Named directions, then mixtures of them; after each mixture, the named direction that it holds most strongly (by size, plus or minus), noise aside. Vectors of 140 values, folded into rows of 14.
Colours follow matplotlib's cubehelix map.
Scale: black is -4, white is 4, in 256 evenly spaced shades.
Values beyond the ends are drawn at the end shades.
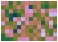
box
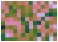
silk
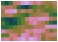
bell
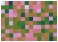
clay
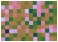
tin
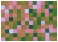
tin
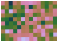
box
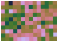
box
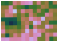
bell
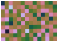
tin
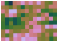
bell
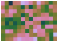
bell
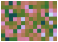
box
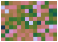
tin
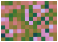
tin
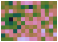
box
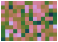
silk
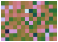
tin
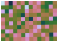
clay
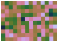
silk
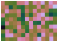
silk
